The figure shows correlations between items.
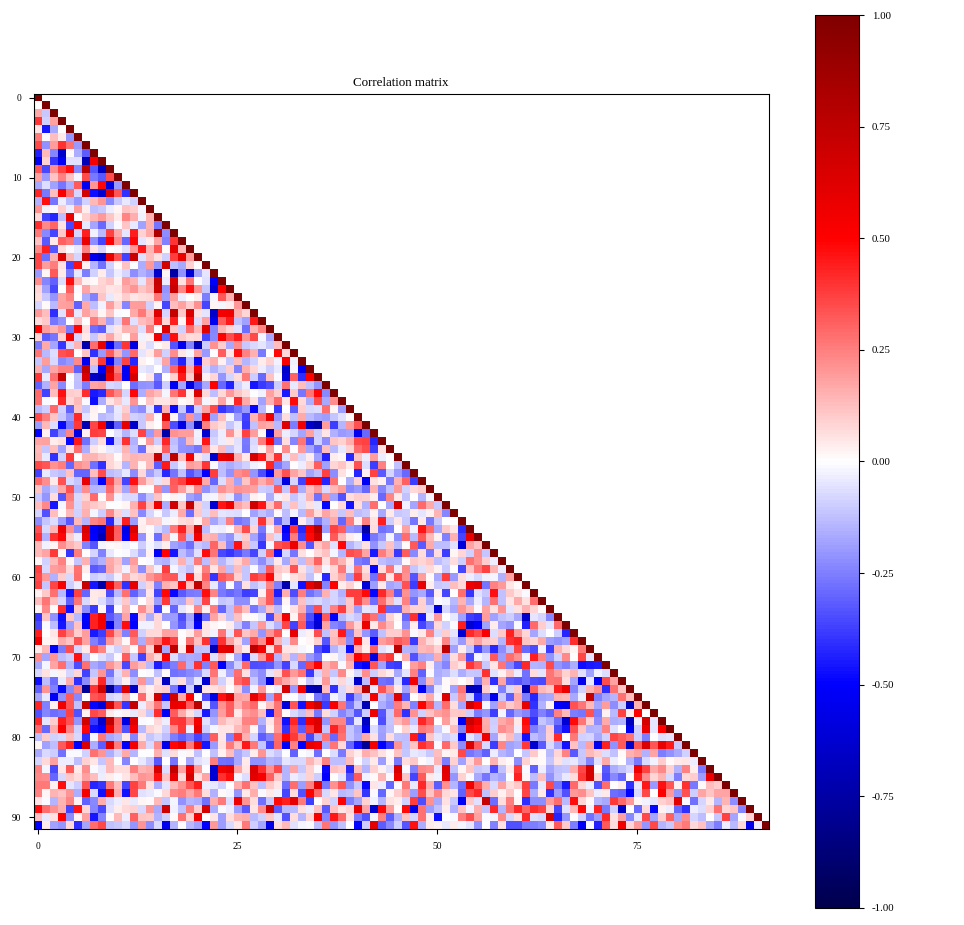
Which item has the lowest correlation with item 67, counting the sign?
53
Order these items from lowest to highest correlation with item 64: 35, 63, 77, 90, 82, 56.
77, 82, 63, 56, 35, 90
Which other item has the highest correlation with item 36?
22
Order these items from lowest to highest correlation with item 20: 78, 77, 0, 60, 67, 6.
77, 60, 67, 0, 78, 6
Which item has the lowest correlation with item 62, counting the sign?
81
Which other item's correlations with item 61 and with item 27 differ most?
69
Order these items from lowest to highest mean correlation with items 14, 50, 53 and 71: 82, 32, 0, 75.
32, 0, 75, 82
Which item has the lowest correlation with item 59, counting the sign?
42
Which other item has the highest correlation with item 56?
88
